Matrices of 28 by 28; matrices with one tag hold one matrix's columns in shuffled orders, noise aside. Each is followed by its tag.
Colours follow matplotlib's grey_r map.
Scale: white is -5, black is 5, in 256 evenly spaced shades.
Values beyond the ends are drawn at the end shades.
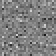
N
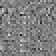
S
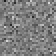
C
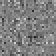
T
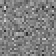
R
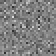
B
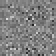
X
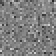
C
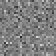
N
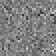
S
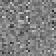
B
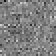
C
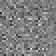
X
